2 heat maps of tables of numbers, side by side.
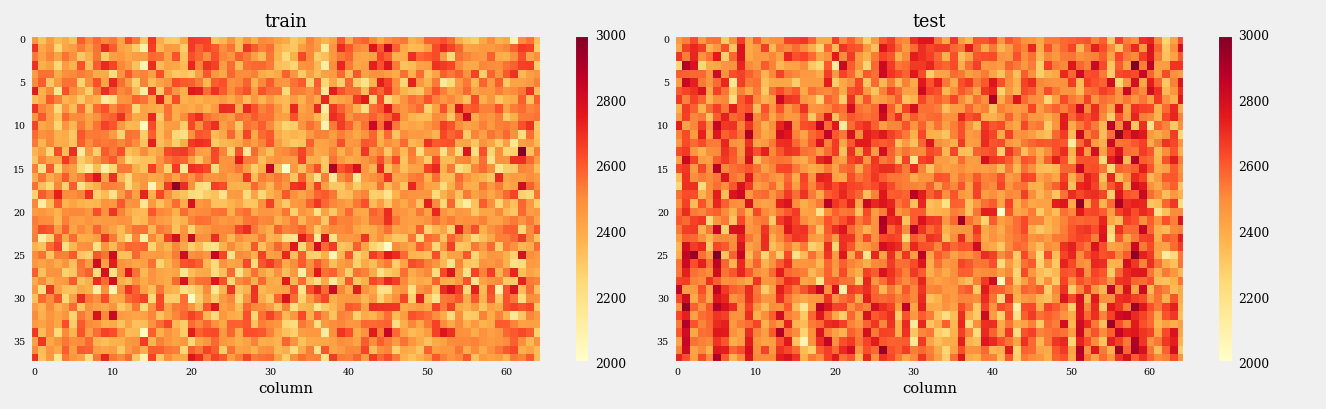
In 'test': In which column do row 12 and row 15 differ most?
55
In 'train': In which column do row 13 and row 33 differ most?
62
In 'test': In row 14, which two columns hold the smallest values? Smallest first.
30, 54
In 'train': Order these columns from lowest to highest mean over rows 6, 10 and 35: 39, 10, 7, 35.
7, 35, 10, 39
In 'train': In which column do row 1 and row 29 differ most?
45
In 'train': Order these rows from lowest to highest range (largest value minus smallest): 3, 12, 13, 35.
35, 12, 3, 13
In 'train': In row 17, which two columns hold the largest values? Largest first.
18, 62
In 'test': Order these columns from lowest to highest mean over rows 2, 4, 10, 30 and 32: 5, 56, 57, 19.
19, 56, 57, 5
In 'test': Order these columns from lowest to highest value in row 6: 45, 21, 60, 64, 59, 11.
11, 21, 59, 45, 64, 60
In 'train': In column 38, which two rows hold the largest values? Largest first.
15, 29
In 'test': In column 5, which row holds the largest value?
25
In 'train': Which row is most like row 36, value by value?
33
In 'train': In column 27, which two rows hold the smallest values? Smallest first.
13, 18
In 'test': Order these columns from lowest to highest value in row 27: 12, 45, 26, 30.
45, 12, 30, 26
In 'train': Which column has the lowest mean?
14
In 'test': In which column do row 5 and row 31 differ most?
7
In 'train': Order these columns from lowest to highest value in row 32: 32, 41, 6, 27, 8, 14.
41, 32, 14, 6, 27, 8
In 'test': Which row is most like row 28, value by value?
20
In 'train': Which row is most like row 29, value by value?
27
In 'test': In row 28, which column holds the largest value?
40
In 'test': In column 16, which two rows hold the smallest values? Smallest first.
35, 31
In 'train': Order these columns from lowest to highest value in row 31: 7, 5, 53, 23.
7, 5, 53, 23
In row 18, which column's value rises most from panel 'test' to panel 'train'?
3
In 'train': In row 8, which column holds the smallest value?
37
